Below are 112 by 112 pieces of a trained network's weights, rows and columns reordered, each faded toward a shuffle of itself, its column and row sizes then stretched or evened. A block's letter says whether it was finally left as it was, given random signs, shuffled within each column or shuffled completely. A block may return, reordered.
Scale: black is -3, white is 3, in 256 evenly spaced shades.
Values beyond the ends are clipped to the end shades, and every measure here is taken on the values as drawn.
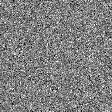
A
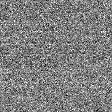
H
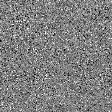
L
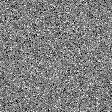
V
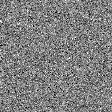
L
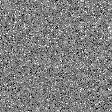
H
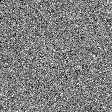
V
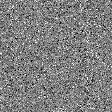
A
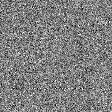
L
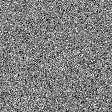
V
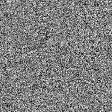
H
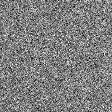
L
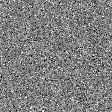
A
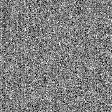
A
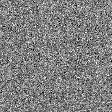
L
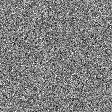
V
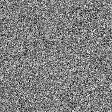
A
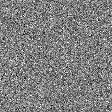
A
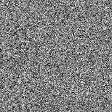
H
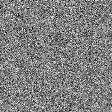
L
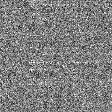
H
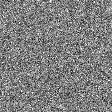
A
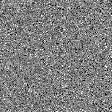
H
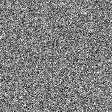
V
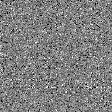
H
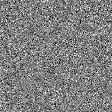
H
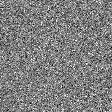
A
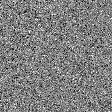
V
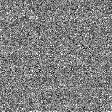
H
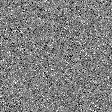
V
